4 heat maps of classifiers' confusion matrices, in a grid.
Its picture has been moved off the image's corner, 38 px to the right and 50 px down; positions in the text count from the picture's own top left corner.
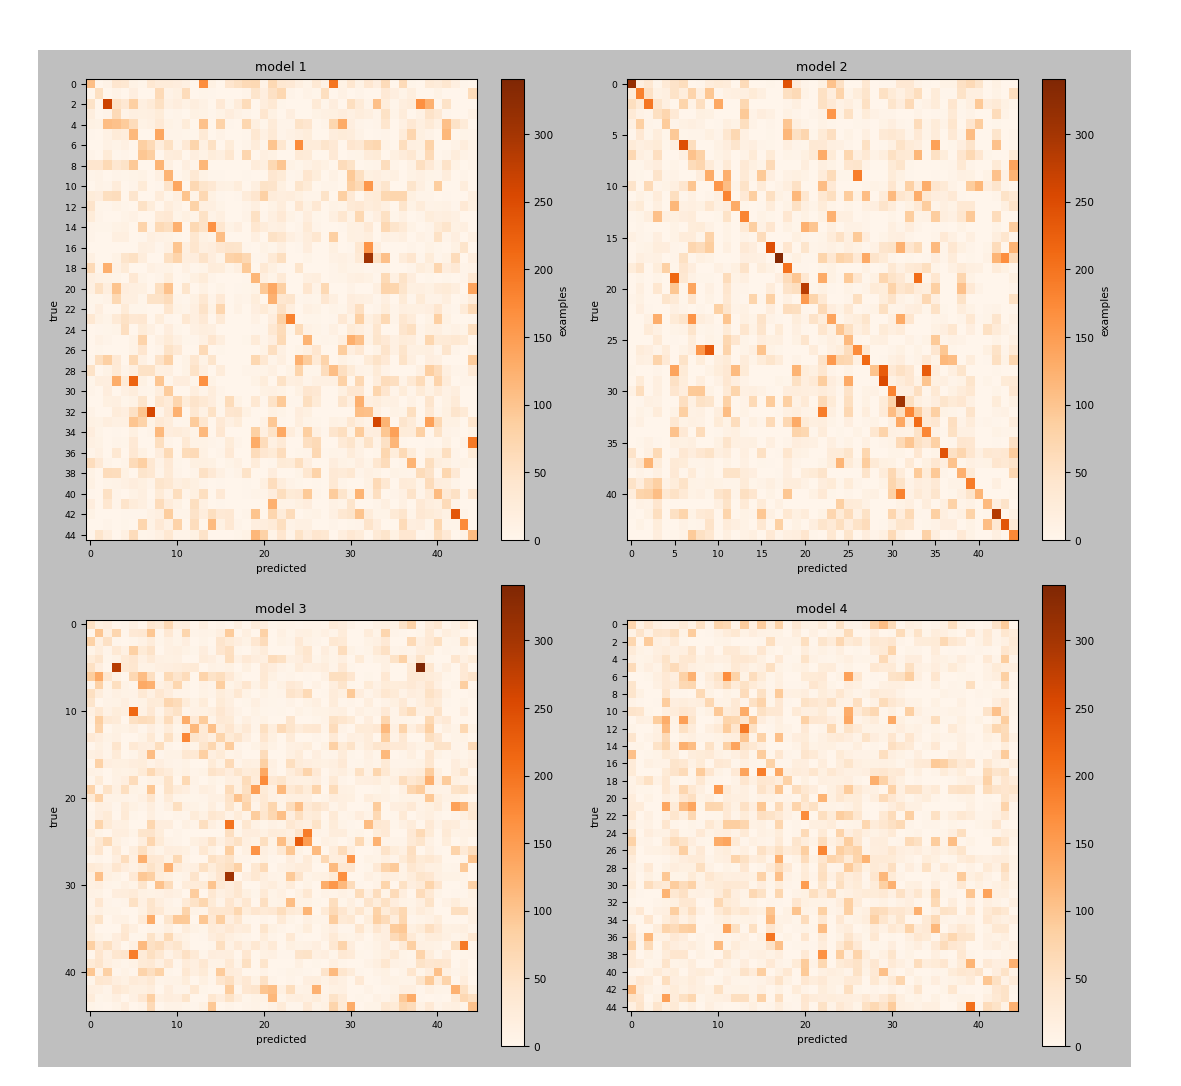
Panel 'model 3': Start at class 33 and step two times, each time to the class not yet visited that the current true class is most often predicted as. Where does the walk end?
24
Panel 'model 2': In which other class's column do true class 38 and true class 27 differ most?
23
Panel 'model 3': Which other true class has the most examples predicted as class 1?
6
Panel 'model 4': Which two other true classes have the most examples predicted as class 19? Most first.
33, 21
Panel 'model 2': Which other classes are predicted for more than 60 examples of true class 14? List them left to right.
20, 21, 44
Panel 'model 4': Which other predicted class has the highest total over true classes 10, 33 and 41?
25
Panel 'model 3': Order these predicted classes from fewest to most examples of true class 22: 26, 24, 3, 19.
3, 26, 24, 19
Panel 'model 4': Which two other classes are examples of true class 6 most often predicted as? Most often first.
11, 25
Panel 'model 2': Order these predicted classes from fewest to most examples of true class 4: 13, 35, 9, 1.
9, 35, 13, 1
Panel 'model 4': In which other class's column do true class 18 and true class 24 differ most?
28
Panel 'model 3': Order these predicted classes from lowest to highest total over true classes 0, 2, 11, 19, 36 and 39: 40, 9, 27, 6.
27, 6, 40, 9
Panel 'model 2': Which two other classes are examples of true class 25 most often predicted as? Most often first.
35, 11
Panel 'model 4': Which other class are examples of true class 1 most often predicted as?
7
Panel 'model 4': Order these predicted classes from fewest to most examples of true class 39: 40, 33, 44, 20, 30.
40, 30, 33, 20, 44
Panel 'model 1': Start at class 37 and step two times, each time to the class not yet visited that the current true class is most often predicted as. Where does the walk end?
24
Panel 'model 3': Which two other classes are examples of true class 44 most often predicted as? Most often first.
30, 14
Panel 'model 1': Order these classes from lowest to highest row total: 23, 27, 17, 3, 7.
3, 7, 23, 27, 17
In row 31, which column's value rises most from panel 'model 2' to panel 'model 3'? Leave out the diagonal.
12
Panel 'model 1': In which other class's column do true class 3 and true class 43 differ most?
14
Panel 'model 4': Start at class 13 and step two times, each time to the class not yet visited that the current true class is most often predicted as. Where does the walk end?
15
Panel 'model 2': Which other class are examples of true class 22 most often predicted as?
10
